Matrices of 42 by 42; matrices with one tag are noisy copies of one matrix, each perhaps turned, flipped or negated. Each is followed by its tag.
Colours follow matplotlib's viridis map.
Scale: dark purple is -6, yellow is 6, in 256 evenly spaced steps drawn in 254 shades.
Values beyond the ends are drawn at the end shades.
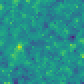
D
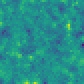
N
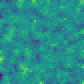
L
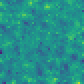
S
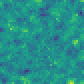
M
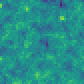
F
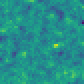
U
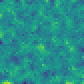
L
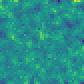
L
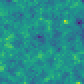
F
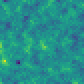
F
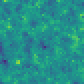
F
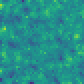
S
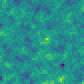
F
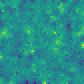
N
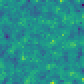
S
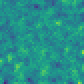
S
